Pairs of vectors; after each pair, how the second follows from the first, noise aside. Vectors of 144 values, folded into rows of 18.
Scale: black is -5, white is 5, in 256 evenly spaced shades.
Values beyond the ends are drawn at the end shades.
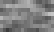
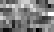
scaled up.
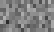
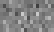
wrapped around, negated, partly zeroed.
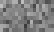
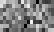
scaled up.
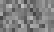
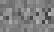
wrapped around, partly zeroed.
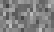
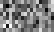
scaled up.
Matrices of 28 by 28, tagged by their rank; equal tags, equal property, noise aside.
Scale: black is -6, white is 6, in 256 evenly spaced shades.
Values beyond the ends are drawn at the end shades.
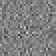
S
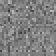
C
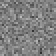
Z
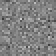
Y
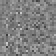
C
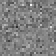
Y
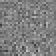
Y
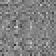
Y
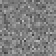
C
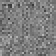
C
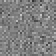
C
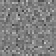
S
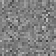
C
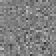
S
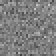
Z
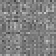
S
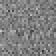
Z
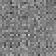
S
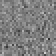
Y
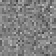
S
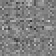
S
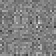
S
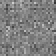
C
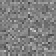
C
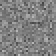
Z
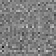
Z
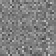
C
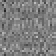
S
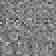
Y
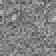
C
